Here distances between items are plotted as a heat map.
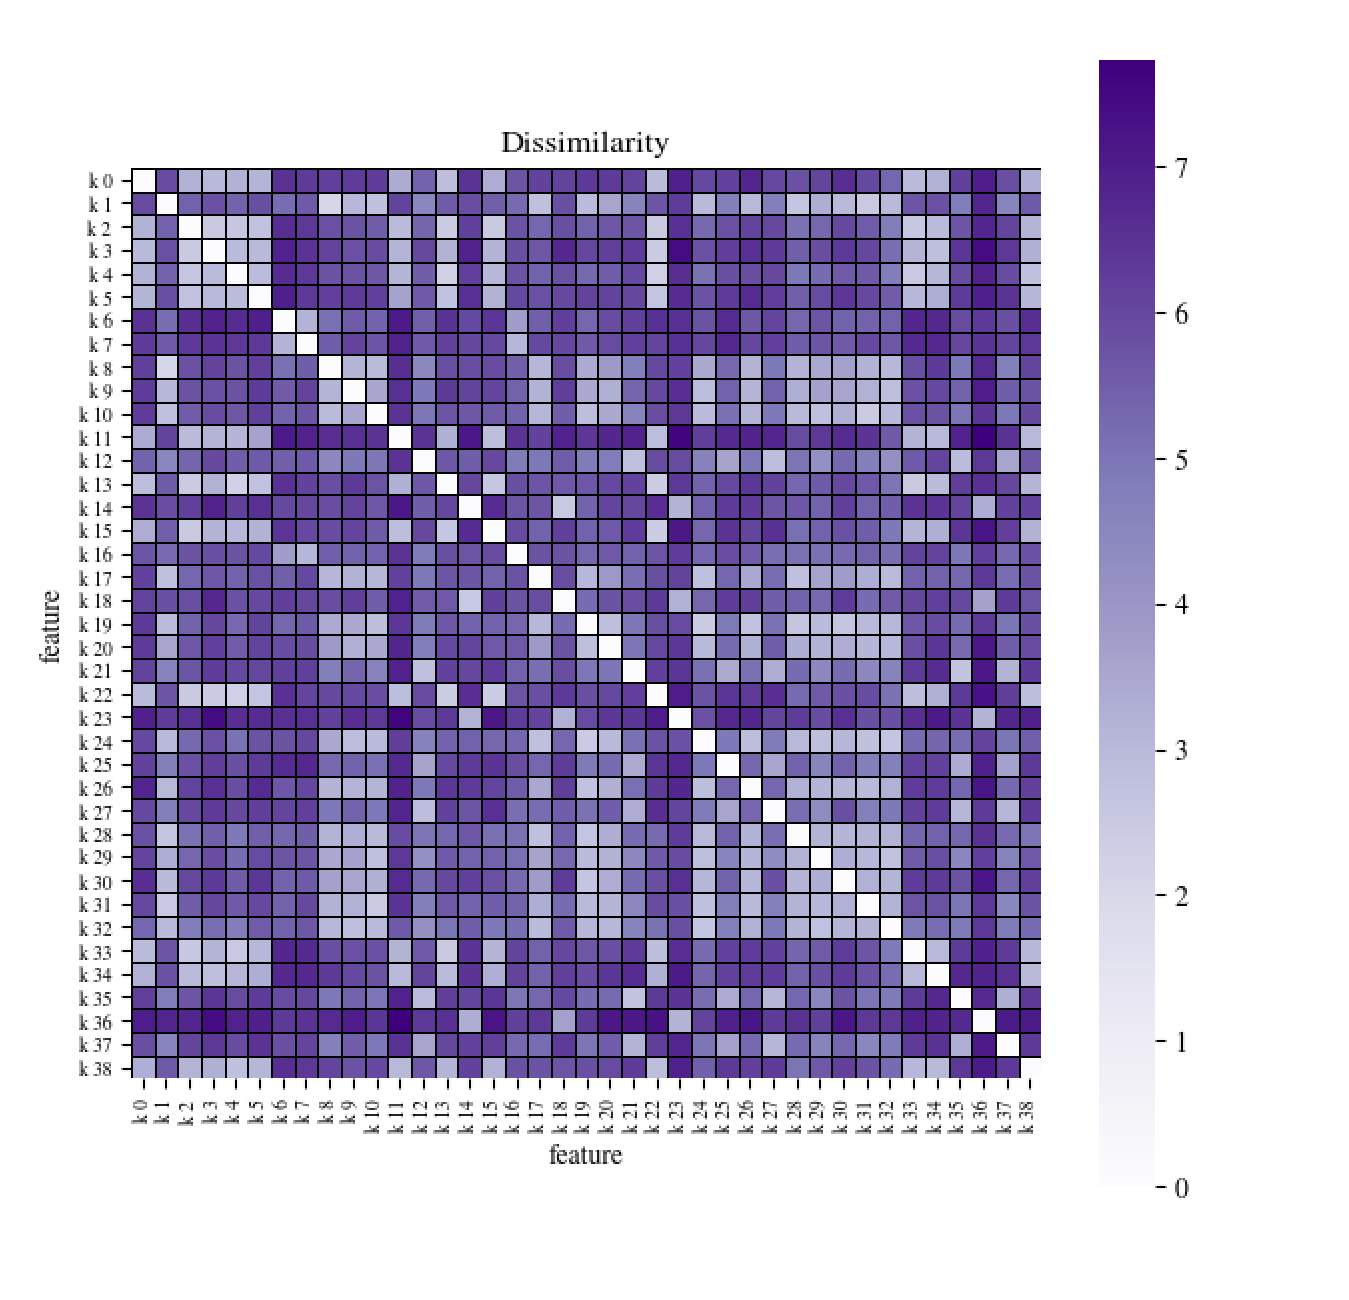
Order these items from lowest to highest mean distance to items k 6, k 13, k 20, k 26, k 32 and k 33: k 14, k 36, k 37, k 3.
k 3, k 37, k 14, k 36
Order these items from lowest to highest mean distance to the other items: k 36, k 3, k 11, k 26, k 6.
k 26, k 3, k 11, k 6, k 36
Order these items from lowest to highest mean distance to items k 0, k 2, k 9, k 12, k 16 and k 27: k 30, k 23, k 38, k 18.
k 38, k 30, k 18, k 23
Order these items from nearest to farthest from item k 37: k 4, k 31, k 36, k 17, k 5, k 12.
k 12, k 31, k 17, k 4, k 5, k 36
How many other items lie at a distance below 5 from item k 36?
3
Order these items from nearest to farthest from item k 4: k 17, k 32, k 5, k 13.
k 13, k 5, k 32, k 17
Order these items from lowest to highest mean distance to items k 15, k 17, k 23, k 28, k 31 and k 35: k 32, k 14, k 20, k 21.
k 32, k 20, k 21, k 14
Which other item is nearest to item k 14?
k 18
